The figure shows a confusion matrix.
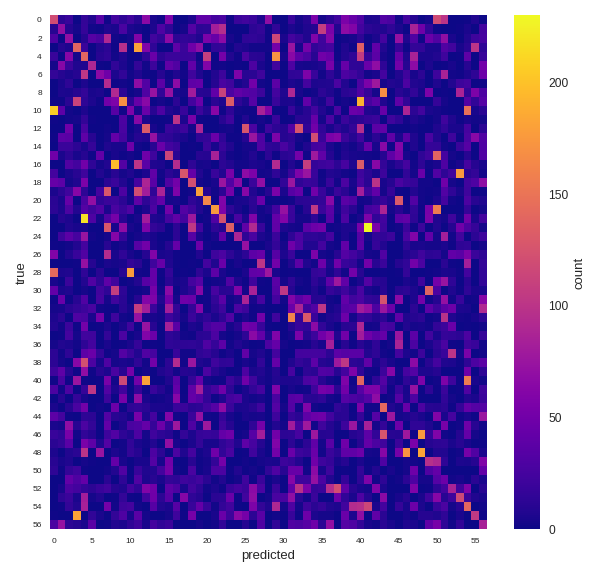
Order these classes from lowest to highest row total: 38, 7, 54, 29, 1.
29, 7, 1, 38, 54
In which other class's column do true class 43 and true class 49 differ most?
50
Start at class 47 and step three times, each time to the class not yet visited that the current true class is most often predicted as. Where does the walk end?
34
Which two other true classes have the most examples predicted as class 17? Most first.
53, 31
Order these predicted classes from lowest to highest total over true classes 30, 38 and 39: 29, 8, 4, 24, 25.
25, 24, 29, 8, 4
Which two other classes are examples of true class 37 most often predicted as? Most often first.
52, 54
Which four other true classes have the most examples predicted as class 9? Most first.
40, 3, 23, 42
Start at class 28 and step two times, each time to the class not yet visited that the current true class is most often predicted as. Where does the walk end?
0
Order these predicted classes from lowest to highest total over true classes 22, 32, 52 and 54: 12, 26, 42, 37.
42, 37, 26, 12
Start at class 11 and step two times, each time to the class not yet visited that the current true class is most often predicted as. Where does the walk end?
8
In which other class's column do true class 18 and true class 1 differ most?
35
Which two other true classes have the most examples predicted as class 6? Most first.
48, 33
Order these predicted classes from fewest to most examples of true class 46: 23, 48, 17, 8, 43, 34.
17, 8, 23, 34, 43, 48
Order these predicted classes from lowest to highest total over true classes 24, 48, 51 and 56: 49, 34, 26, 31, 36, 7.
7, 26, 49, 36, 31, 34
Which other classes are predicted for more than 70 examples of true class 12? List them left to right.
19, 25, 32, 40
